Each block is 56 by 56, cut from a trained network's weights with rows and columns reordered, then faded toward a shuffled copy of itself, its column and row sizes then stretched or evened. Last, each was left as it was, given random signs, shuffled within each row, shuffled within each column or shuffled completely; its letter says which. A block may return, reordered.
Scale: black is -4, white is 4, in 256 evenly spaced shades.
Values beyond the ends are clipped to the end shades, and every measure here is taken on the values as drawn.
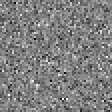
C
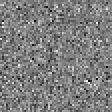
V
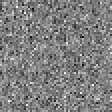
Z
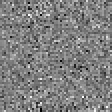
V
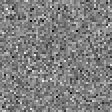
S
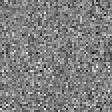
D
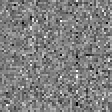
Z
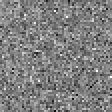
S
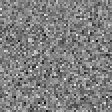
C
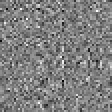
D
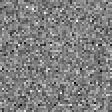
C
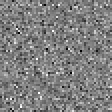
C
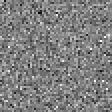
S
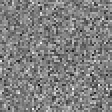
V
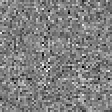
D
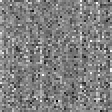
D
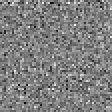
C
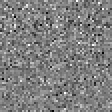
C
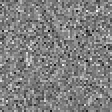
C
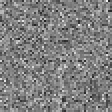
D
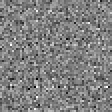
V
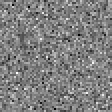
S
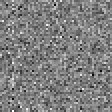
Z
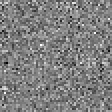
D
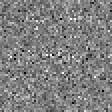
C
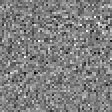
C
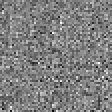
D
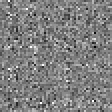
V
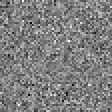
C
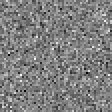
S
